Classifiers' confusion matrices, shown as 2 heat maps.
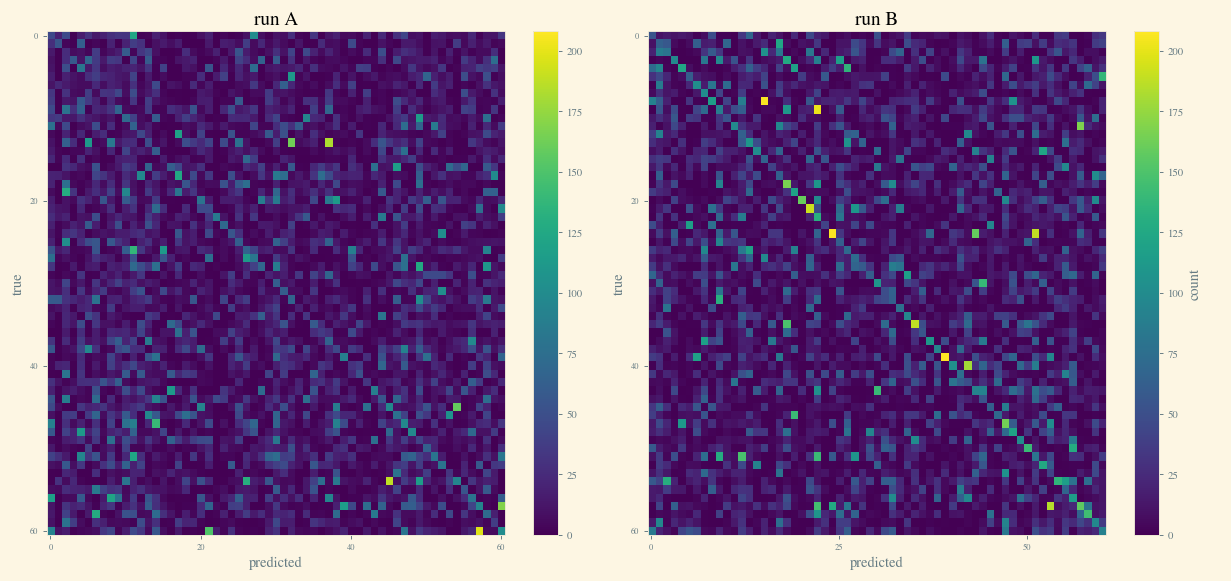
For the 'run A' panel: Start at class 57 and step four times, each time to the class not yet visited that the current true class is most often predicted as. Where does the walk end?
47
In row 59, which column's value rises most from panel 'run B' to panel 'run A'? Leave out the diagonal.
2
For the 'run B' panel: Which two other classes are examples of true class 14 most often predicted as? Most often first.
52, 43
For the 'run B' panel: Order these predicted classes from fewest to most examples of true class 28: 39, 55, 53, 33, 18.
53, 39, 18, 55, 33
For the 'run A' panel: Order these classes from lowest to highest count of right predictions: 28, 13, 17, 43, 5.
5, 13, 28, 43, 17
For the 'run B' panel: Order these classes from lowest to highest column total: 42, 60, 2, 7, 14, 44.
14, 60, 2, 42, 44, 7
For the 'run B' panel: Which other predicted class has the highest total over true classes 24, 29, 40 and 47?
51
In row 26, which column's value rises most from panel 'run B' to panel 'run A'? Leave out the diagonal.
11
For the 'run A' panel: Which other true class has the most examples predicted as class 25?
13
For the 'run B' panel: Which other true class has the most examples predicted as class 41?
55
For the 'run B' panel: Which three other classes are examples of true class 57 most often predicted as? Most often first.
53, 22, 24
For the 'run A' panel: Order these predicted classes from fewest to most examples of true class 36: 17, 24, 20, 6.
20, 6, 24, 17
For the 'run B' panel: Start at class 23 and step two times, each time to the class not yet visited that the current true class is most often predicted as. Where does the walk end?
60
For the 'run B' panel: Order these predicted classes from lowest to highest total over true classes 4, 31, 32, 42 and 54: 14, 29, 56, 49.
14, 29, 49, 56
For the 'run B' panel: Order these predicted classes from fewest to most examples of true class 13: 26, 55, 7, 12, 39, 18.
39, 18, 7, 12, 55, 26
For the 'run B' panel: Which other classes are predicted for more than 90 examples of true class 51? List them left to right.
9, 12, 22, 27
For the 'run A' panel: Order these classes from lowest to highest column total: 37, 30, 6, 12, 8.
12, 37, 8, 6, 30
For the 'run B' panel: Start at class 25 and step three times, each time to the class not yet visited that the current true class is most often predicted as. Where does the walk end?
12
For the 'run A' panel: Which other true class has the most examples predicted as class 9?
56
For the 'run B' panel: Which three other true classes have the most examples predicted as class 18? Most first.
35, 3, 9
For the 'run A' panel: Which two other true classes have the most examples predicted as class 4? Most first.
48, 51
